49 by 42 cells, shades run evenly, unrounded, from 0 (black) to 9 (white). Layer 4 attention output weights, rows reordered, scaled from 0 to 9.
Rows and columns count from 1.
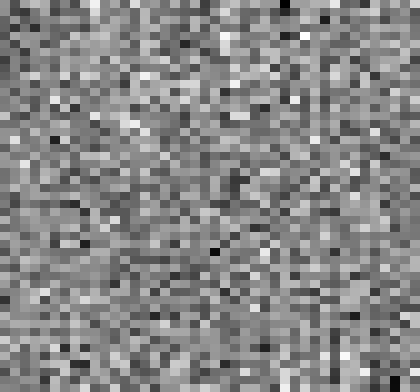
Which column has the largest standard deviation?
29
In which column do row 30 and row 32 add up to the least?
22
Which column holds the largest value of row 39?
26
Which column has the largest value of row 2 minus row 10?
38
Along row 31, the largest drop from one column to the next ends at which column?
9
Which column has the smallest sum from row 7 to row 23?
33
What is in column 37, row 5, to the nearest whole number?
4
